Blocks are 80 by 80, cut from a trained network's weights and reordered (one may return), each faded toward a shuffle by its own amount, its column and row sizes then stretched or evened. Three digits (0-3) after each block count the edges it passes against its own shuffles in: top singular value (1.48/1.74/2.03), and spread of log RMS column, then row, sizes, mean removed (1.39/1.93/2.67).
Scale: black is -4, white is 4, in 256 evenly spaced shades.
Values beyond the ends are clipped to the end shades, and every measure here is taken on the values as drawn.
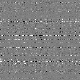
2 1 3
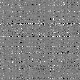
1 2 3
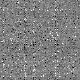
1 2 0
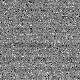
1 0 0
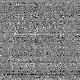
2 1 2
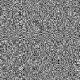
3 2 0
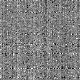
2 0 2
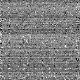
3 2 0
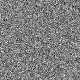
1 0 0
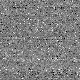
0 0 1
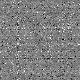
1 1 1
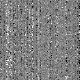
2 3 0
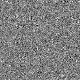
0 0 1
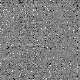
0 2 1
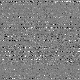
0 0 3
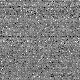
1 0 1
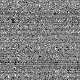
2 1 1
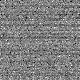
2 0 0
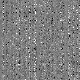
0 3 1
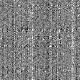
3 2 2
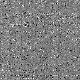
0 0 2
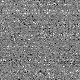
0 0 2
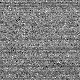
2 0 0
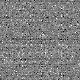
1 1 0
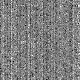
3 2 0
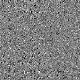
0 2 1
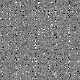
0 2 1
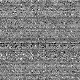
3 1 2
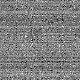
3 2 1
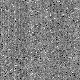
0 0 0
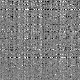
3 1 3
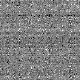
2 2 1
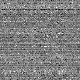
3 1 2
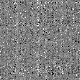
0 2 1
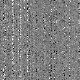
1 3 0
